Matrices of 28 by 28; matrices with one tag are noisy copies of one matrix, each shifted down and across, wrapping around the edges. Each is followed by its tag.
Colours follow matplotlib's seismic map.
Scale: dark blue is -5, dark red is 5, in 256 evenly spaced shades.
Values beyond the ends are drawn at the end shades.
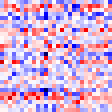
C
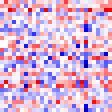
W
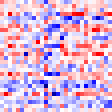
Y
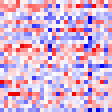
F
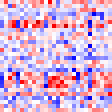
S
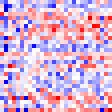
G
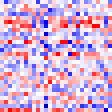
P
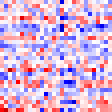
Y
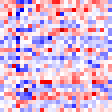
Y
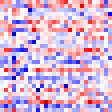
Y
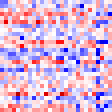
Y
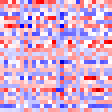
F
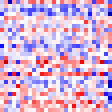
G
